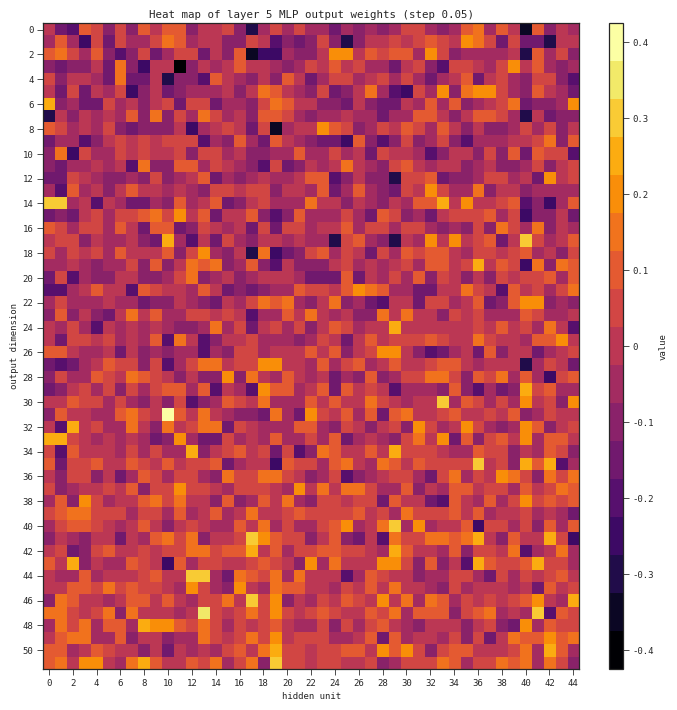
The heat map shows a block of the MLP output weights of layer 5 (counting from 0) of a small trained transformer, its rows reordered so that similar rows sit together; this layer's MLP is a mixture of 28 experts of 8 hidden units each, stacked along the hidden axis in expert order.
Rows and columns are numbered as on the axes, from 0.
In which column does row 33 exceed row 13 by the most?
1
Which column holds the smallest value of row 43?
10
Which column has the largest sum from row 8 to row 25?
36
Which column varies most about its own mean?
40
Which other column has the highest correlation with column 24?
29
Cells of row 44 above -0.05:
31
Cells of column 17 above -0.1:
36
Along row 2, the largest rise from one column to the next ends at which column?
41
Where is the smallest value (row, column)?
3, 11
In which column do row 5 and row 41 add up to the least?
44
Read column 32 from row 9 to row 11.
-0.05 -0.2 -0.05
